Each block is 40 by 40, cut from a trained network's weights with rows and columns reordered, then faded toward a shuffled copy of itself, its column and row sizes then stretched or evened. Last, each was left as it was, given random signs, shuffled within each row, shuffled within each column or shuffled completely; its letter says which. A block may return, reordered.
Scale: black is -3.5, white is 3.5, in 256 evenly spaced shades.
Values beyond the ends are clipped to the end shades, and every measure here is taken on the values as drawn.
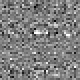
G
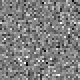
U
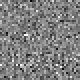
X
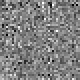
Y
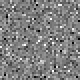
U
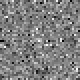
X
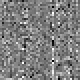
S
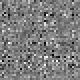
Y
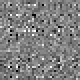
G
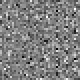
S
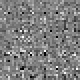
Y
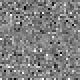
X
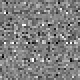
X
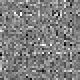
Y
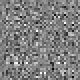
G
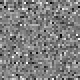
X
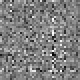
Y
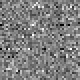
X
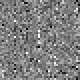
S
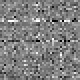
G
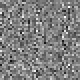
S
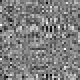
G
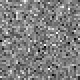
U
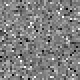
U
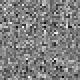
Y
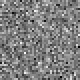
U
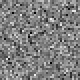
U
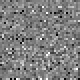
X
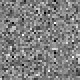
S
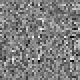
Y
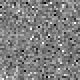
U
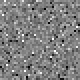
U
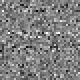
X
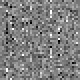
S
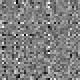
G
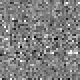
X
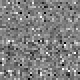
X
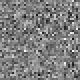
Y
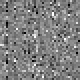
S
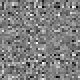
G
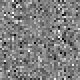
S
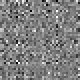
G
